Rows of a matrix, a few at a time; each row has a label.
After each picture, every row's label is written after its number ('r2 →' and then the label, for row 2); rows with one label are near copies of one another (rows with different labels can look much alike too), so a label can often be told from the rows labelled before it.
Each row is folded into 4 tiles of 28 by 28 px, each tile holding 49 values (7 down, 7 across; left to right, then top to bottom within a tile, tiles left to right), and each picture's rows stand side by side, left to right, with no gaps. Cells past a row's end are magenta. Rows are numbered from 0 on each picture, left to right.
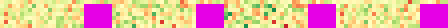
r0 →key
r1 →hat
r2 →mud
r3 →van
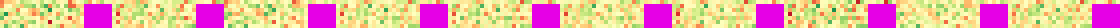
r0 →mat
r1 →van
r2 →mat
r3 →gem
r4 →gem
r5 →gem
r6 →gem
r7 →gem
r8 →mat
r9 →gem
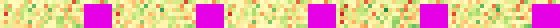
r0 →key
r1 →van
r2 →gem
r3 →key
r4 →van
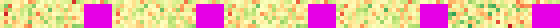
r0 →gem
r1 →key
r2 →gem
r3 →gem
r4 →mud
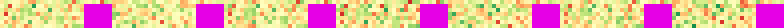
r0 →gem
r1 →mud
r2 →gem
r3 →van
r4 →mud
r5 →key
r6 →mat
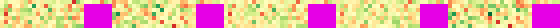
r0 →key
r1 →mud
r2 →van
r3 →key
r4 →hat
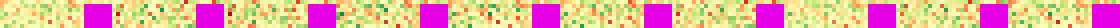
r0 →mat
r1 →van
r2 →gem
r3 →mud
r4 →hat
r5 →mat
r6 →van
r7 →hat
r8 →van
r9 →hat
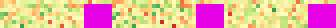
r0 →mud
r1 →hat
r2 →key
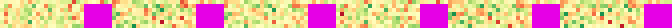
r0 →van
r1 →mat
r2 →mud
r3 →gem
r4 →mud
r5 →hat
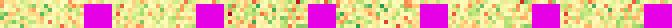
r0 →mud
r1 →gem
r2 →gem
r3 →mud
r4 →van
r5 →key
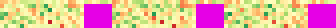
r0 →mud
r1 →hat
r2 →mud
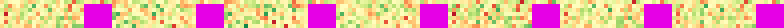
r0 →key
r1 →mud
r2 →hat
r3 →mat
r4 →van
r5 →key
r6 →gem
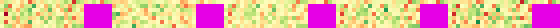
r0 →gem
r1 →mud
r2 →van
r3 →van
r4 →van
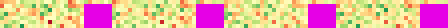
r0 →mat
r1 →mat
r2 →mud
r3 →mud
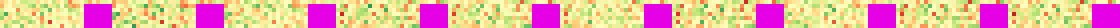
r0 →hat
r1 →mud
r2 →mud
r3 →van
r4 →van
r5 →gem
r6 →van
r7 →mud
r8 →van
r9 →van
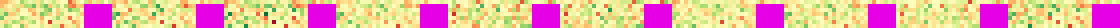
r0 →mat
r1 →mud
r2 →hat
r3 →mud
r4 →key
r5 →van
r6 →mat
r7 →mud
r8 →key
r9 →mud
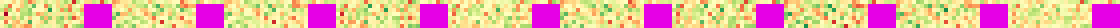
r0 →gem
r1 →mat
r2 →mat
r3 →gem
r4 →van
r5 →mat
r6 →van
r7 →mud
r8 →mud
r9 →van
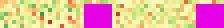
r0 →hat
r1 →van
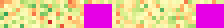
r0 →mat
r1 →key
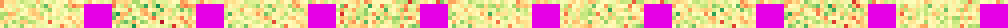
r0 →mud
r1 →mud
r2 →mat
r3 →van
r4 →hat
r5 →van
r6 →hat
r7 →mat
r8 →gem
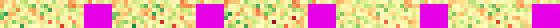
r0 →mud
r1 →mud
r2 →mat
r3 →hat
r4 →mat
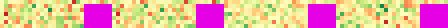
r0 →key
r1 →gem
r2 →mud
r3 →mat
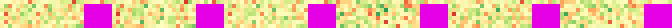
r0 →van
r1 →gem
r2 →van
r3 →mat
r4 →gem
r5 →mud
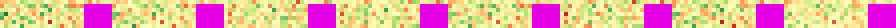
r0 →mud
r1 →mud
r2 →key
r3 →gem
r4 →mud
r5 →gem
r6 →mud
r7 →mat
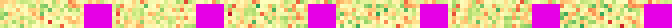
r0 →hat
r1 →gem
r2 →gem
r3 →hat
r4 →key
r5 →mud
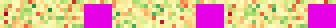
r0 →gem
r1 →mat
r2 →van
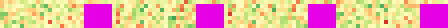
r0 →mud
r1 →key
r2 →key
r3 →mud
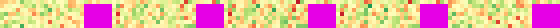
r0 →mat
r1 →van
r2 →key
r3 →gem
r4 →mat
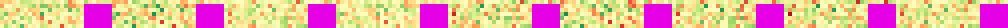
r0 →hat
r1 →mud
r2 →key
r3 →hat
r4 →gem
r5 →mat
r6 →key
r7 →gem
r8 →gem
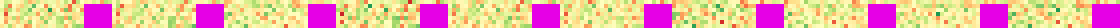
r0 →key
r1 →key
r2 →hat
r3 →key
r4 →key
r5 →gem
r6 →mud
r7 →mat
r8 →hat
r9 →mud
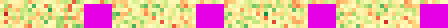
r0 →key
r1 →mud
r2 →hat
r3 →mat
